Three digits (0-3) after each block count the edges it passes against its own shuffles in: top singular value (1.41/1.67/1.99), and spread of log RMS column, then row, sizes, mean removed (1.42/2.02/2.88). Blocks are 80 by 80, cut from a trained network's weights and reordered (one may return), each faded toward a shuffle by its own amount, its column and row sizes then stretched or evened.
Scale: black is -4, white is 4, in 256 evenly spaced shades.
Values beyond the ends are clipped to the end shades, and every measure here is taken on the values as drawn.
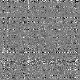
1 2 3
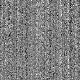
2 2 0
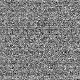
1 1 0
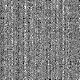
3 2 1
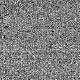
0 1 1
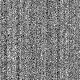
2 1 0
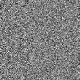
1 1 0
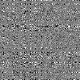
2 2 3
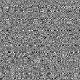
3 0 3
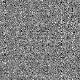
0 2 0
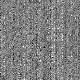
2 2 1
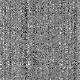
2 2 2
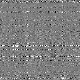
2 1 3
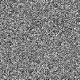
1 0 1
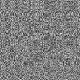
3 1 1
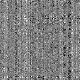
3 2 2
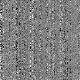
1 3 0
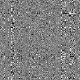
2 3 2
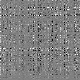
2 3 3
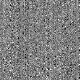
0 2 1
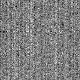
2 1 1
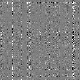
2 3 2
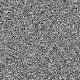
1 0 1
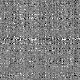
2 1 3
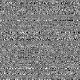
2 0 3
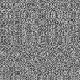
3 0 1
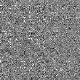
0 2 1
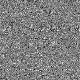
0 0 2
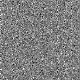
0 2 0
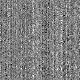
3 2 1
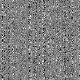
0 3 1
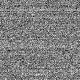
1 0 0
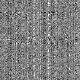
3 2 2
